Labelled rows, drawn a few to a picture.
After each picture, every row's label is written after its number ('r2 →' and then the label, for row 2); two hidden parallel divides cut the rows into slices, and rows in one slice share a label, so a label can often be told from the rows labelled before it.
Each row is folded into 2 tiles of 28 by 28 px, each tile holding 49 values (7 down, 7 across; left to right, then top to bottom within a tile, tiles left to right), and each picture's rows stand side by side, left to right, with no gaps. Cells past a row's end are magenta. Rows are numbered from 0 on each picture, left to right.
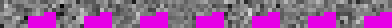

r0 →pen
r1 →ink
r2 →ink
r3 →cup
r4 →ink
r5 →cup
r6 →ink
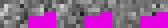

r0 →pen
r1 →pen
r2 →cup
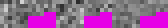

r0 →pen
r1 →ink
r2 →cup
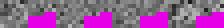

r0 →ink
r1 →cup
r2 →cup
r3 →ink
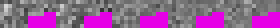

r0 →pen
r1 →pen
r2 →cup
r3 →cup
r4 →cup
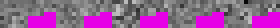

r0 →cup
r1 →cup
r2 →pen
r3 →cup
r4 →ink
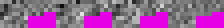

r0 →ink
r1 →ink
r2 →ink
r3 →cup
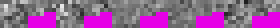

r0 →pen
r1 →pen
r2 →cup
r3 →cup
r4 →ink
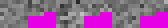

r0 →cup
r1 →ink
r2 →cup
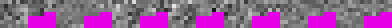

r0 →ink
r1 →cup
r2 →pen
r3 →pen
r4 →ink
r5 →cup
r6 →cup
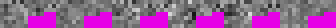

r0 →ink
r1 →cup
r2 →ink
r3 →pen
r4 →ink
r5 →cup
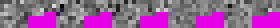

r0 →pen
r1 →ink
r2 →ink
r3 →cup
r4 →ink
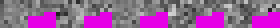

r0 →cup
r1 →ink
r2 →cup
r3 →pen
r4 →pen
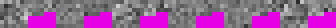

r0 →ink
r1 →cup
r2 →pen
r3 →cup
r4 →cup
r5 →pen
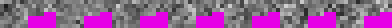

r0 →ink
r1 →cup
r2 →pen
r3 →ink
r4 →pen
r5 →pen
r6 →ink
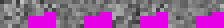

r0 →pen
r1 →cup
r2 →pen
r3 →cup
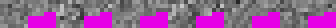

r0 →cup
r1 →pen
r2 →cup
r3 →pen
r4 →cup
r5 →cup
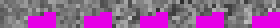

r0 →cup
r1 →cup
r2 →pen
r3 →ink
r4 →ink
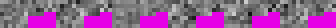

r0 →ink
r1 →ink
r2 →cup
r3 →pen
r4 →pen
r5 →ink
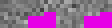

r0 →cup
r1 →cup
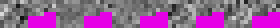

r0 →pen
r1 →cup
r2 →cup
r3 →ink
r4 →ink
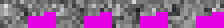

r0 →pen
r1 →pen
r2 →pen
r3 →ink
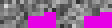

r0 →pen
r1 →ink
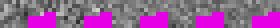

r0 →pen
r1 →pen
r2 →cup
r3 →cup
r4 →cup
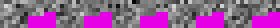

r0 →pen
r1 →ink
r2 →ink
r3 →pen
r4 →pen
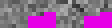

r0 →cup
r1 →pen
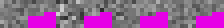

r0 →cup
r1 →pen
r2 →cup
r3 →cup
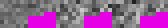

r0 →cup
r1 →ink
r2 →ink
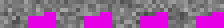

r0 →cup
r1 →cup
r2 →cup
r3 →cup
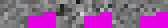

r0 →cup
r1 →ink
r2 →cup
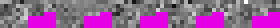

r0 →ink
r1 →cup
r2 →ink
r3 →ink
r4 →pen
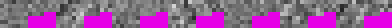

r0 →cup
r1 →ink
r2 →cup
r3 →pen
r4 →cup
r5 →pen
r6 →ink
